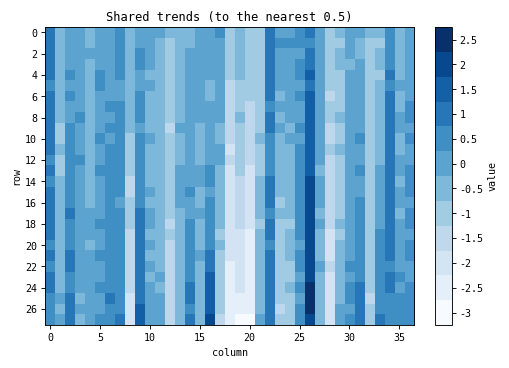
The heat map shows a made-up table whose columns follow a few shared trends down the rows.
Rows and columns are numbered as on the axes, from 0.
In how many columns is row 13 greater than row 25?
17
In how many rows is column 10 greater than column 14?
2
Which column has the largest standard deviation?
19
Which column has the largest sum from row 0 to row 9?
26
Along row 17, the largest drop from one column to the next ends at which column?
27
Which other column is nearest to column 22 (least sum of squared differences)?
0
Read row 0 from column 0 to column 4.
1 -0.5 0 0 -0.5
